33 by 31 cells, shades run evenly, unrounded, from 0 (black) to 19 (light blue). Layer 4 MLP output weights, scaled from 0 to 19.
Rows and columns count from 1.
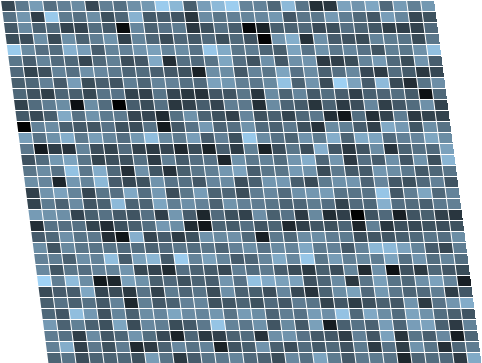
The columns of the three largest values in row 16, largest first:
4, 6, 16
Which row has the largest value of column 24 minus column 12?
8
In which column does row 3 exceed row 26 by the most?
31
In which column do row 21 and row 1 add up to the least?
24
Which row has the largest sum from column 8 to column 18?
1
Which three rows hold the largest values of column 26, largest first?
18, 23, 19
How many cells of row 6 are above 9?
19
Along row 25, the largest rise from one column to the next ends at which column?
25
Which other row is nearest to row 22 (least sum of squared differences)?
33
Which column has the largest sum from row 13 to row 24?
26
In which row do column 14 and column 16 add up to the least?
14
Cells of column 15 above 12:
10
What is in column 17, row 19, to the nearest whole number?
11
